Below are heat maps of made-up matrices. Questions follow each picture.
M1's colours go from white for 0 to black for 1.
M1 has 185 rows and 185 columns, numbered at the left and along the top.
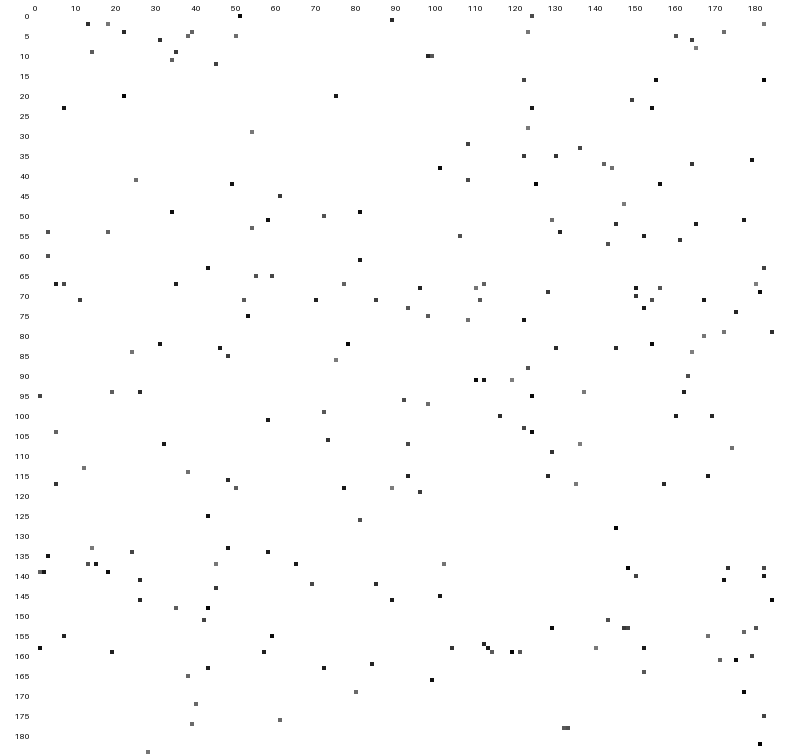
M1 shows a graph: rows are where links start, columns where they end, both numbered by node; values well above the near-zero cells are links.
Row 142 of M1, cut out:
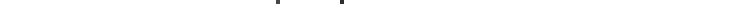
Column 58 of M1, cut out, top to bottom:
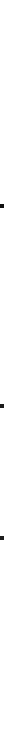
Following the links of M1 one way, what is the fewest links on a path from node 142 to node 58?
5
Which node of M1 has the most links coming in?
node 182
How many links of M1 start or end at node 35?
5
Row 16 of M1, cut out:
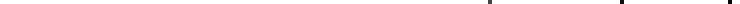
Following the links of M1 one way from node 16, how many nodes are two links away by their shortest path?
4
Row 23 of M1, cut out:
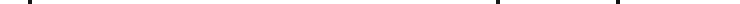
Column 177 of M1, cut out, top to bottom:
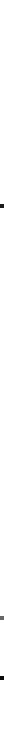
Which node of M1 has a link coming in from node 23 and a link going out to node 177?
node 154
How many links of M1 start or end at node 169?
3
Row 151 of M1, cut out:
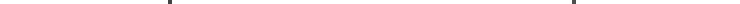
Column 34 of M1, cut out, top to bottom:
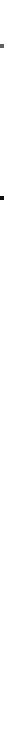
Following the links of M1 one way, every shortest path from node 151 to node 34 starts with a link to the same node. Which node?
node 42
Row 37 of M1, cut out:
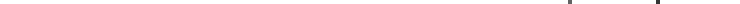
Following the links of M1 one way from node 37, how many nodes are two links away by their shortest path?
3
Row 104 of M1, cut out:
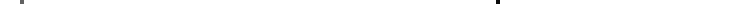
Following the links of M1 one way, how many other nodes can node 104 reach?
10
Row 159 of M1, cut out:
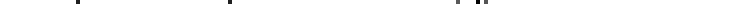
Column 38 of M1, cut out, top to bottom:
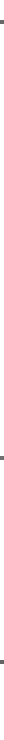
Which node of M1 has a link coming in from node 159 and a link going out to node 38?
node 114
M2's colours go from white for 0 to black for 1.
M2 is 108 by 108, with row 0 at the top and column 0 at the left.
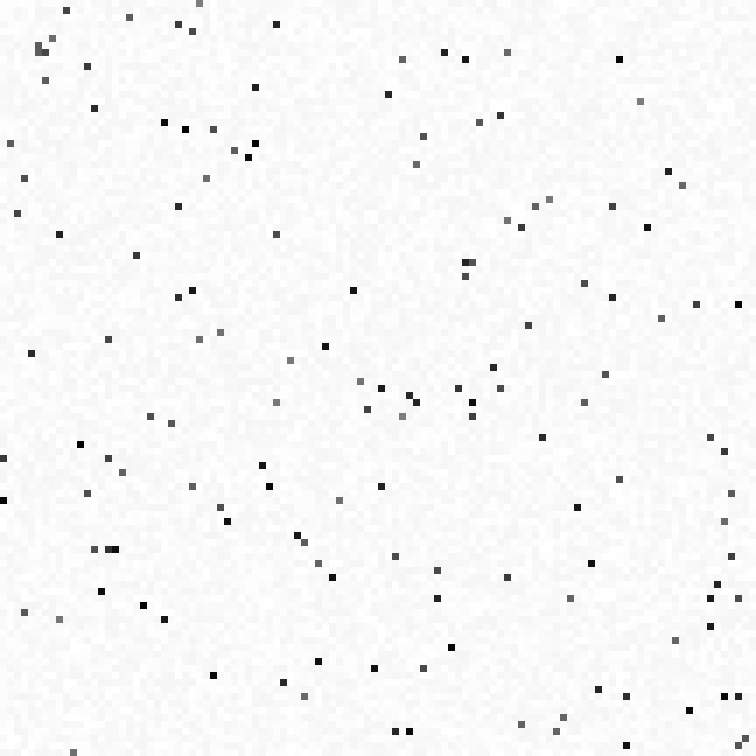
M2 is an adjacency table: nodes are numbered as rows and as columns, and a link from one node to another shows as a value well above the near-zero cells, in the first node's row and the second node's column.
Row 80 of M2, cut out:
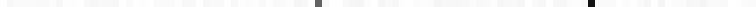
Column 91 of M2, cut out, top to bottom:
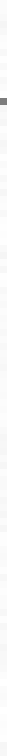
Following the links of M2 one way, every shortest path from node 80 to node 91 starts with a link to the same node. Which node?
node 84
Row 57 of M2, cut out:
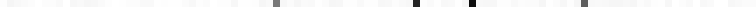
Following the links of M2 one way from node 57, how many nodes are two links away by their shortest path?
4
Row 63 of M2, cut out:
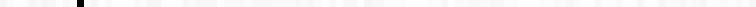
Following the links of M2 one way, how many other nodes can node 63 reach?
8
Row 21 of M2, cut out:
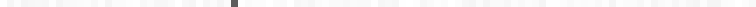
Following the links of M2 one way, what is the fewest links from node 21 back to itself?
5
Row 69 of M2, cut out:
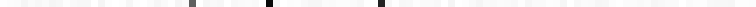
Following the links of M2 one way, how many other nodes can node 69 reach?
7
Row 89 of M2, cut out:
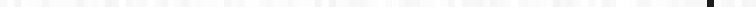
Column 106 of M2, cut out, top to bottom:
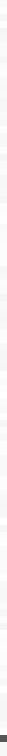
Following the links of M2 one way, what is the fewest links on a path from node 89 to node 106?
5
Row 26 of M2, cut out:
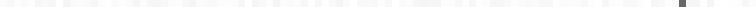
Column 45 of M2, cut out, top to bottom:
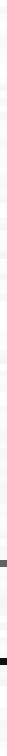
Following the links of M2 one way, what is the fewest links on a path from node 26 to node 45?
6
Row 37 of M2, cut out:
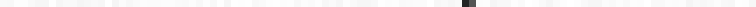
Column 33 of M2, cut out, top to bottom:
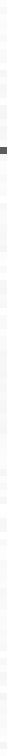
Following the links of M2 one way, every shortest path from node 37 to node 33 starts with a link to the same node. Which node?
node 67
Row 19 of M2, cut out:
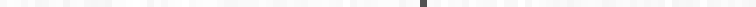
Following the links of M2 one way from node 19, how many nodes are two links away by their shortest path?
1
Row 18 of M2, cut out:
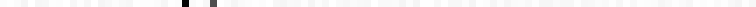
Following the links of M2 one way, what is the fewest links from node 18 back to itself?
3
